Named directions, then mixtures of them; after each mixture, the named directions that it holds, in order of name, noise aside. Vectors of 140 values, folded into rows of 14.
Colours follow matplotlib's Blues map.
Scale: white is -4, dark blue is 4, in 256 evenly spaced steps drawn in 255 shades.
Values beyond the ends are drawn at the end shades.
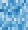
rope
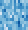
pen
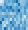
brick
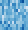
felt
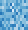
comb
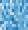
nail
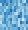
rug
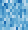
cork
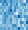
rug.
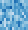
brick, pen.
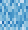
brick, felt, rope.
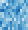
brick, rope.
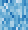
brick, cork.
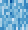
cork, felt, nail.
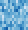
felt, rope.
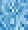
comb.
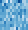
cork.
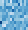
brick, nail.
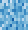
cork, nail, rope.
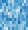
pen, rope.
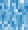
felt.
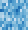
rope.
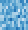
felt, nail, rug.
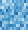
comb, nail, rope.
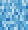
comb, pen.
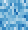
comb, pen, rope.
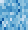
brick, comb.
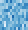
brick, cork, pen.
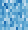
cork.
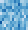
brick, pen.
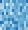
nail.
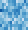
rope.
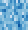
pen, rope.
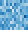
brick, comb.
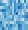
comb, pen, rope.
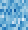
comb, rope, rug.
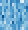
felt.
